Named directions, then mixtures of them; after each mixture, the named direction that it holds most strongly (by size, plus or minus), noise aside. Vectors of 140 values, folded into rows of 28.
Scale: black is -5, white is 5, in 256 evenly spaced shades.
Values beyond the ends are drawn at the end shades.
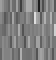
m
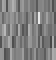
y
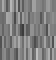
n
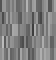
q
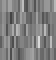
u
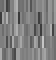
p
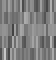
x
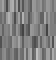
n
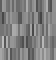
q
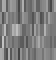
q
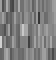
y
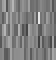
y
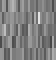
y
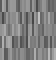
y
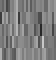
p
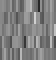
m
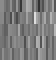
m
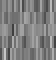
x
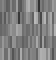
m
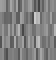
m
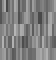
q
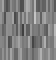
m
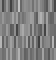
u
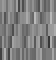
x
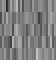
p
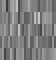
y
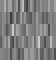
u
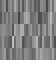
x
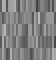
y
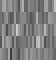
u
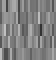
y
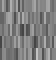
n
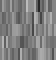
q
